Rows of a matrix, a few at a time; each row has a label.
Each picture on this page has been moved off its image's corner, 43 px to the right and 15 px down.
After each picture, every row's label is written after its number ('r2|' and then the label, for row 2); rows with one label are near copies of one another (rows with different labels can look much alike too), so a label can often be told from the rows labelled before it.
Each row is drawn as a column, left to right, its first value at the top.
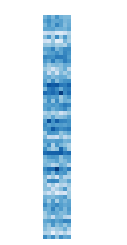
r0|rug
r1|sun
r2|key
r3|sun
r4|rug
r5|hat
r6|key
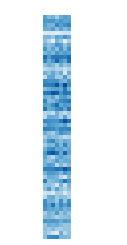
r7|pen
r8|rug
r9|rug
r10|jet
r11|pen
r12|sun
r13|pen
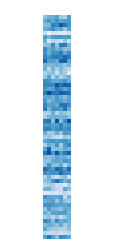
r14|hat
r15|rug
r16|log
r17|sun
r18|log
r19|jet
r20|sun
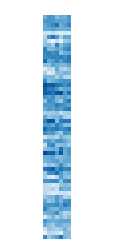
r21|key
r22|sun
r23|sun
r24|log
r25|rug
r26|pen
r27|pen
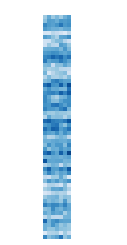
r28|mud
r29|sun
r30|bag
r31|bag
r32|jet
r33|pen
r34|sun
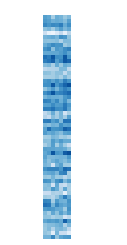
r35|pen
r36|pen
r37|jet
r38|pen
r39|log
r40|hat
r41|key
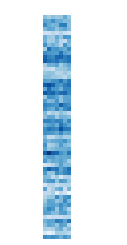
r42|jet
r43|key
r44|key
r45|hat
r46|bag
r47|log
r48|hat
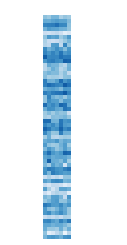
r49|bag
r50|mud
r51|log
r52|log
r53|bag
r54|jet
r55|hat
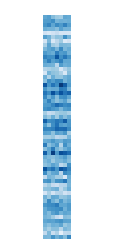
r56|sun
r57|pen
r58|rug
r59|bag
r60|key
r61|sun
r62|rug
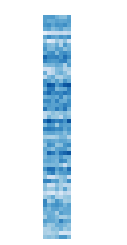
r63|pen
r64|sun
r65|sun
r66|pen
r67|mud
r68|jet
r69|sun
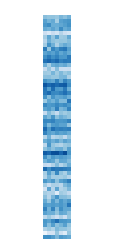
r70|key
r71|jet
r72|key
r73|hat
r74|key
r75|key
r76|pen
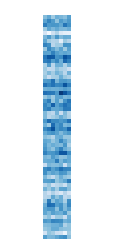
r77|jet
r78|pen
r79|bag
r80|mud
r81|rug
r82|jet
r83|pen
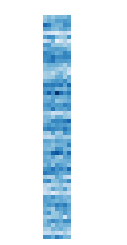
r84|log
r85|log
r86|hat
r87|rug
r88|rug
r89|bag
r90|sun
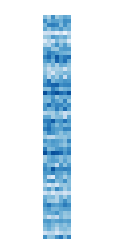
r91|rug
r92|bag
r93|sun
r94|jet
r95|rug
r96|pen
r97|rug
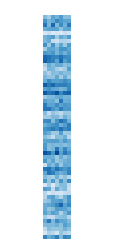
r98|jet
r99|hat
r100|log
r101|rug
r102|pen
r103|rug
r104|log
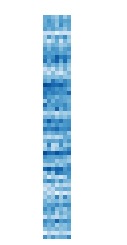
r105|key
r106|sun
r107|key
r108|hat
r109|sun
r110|hat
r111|rug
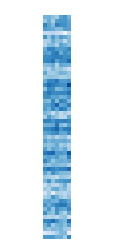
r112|mud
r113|key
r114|hat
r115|bag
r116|pen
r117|pen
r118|key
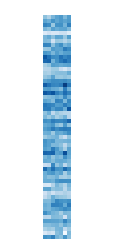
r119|jet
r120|jet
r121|rug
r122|pen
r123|pen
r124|key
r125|pen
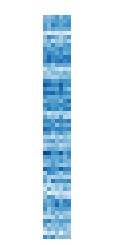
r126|key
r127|hat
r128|log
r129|pen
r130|key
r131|pen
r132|pen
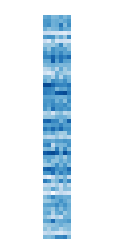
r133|sun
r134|sun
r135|hat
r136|rug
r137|log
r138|rug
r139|sun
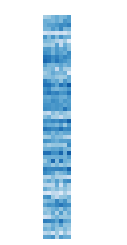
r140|hat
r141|hat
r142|mud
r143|pen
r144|mud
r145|pen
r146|sun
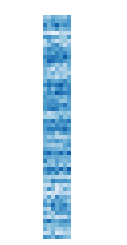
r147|mud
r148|hat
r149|pen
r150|log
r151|key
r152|bag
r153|sun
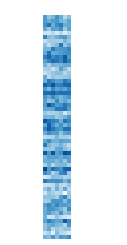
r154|sun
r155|bag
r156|key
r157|pen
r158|log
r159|hat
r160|key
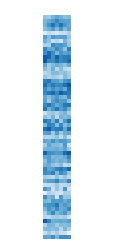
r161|hat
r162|bag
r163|log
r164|pen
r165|log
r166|jet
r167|key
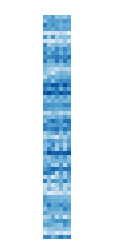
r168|log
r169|rug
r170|sun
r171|key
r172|rug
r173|key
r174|rug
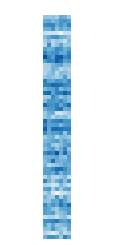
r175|bag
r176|jet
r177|mud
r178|hat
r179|pen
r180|rug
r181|bag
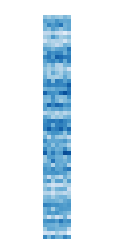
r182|rug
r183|bag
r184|mud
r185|bag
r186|bag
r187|rug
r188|key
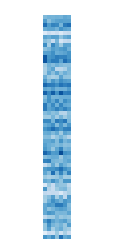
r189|jet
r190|mud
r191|log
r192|pen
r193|rug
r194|pen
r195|log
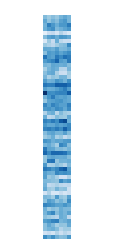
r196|rug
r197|mud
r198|mud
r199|hat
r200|sun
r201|sun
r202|log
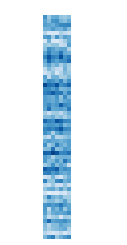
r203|sun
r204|hat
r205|rug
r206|sun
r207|bag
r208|mud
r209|jet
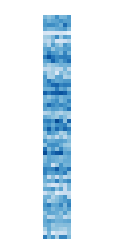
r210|rug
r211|bag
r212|jet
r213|sun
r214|rug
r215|log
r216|pen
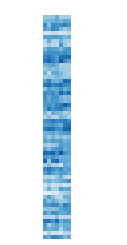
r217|mud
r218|hat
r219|mud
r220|mud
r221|jet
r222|bag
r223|bag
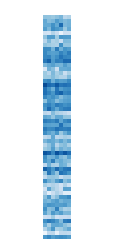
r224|key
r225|hat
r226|mud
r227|key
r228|log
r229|hat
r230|hat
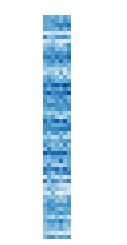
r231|sun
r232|rug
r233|key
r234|sun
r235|mud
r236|sun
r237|log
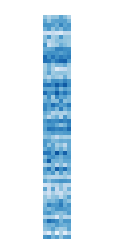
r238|jet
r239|mud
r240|bag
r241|key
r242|pen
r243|key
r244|bag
